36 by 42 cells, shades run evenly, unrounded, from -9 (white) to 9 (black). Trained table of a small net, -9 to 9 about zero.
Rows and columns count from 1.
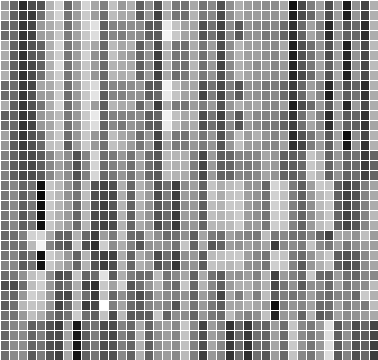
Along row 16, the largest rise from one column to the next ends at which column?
12
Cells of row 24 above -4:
37
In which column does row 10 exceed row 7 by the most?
27
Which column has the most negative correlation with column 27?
20
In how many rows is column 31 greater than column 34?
6
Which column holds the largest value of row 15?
39
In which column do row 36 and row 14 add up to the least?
19
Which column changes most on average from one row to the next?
5
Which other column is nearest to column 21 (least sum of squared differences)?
35
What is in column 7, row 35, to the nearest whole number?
4
